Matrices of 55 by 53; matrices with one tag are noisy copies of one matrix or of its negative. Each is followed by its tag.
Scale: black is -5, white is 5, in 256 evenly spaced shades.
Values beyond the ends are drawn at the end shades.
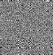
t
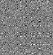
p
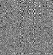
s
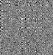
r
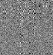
s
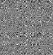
p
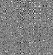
s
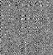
r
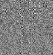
s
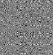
p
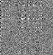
r
